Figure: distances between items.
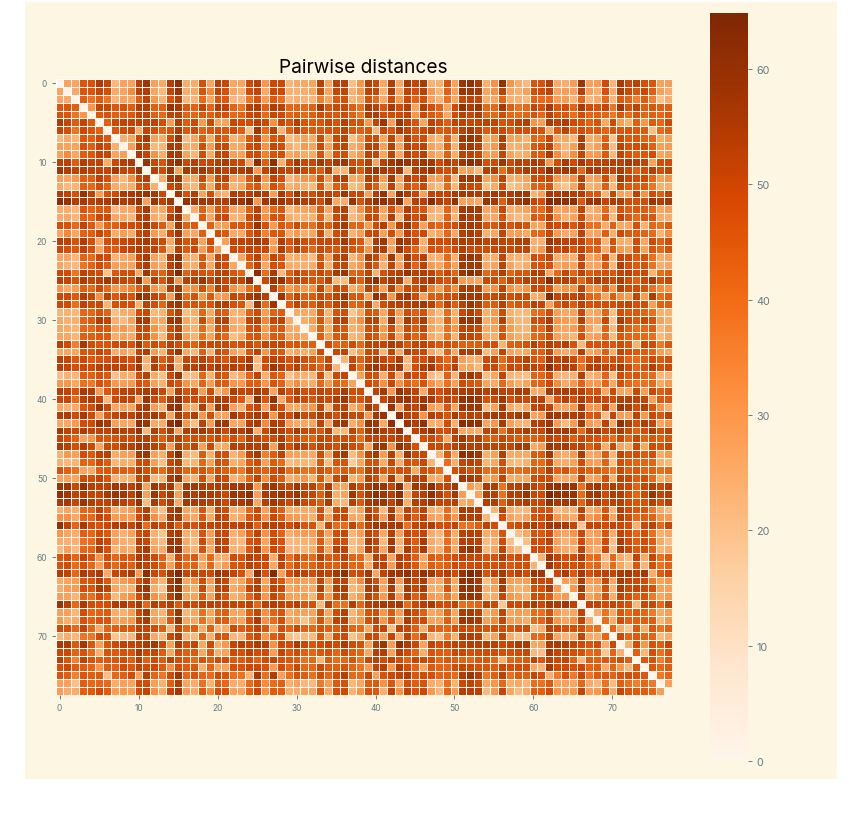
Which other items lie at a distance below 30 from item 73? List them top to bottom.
33, 56, 66
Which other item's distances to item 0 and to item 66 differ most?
56
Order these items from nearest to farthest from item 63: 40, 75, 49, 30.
30, 75, 49, 40
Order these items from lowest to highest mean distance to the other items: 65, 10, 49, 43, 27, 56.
65, 43, 49, 27, 56, 10
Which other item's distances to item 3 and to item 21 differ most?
14
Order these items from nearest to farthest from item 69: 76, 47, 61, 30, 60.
60, 61, 76, 47, 30
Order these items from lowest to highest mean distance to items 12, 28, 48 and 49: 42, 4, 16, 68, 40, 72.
16, 68, 4, 40, 72, 42
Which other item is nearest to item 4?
49
